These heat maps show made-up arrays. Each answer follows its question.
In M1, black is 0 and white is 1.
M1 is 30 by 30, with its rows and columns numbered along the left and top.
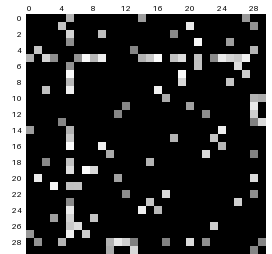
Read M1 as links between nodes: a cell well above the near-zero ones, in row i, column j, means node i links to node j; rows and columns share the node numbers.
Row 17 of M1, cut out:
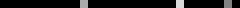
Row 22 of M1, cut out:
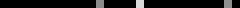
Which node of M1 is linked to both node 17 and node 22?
node 28
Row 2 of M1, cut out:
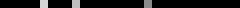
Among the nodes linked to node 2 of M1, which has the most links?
node 5
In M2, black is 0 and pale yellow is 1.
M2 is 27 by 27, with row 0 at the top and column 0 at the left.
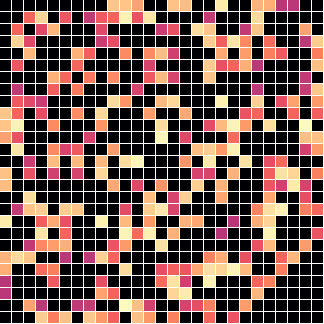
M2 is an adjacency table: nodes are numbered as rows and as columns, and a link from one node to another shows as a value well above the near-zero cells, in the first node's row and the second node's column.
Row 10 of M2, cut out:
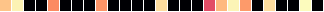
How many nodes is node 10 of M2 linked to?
11
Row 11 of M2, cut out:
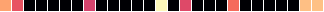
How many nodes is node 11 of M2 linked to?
8
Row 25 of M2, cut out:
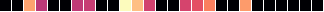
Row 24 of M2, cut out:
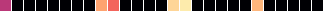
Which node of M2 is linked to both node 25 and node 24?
node 15
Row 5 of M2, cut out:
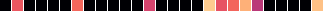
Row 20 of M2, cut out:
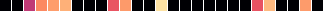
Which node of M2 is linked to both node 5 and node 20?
node 21
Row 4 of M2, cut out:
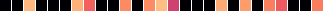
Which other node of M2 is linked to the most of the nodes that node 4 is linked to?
node 17
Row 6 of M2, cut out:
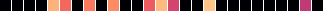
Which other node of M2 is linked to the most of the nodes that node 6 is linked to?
node 26
